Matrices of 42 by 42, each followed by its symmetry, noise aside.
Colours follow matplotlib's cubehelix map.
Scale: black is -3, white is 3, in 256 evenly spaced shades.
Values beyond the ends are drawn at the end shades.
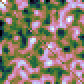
no symmetry.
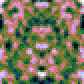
mirrored left to right.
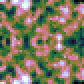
mirrored top to bottom.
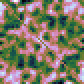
same after a half turn.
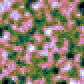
symmetric.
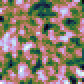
antisymmetric.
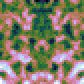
mirrored left to right.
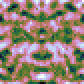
mirrored left to right.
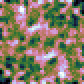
same after a half turn.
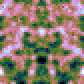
mirrored left to right.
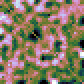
symmetric.
